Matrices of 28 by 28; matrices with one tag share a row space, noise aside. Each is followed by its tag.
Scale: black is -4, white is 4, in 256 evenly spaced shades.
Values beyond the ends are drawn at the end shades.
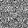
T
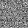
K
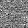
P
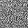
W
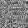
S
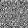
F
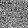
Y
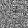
S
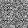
T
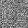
S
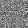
K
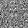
F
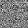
S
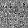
F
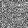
S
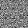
F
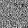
W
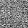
K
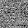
P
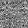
Y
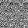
F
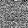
P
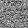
P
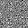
W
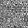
P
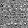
P
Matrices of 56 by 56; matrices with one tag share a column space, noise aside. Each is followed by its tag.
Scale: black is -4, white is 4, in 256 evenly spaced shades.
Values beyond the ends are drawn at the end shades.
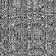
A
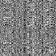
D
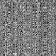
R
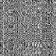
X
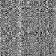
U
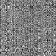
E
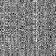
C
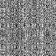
A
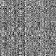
U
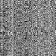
U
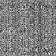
E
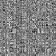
D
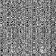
D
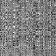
C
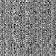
X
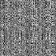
A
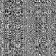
X
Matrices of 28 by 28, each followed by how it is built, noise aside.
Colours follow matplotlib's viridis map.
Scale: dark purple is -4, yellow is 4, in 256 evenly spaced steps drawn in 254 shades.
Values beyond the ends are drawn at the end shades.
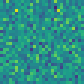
noise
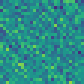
Toeplitz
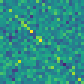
diagonal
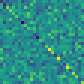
diagonal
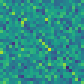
diagonal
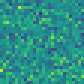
noise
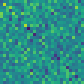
diagonal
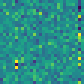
uneven columns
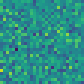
noise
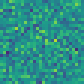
noise
